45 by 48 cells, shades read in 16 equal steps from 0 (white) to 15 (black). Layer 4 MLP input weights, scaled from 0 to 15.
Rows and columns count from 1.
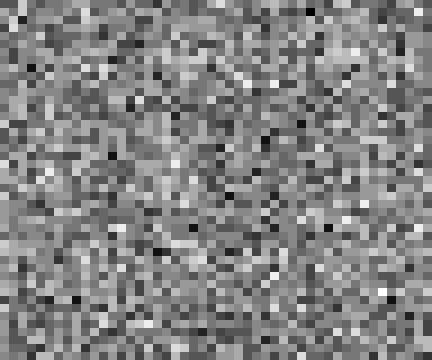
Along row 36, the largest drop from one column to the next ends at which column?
30
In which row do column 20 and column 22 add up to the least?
31
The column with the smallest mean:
41
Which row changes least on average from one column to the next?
28
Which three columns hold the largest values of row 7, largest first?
45, 36, 2
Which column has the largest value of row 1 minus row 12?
18
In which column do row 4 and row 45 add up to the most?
48
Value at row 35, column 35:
11
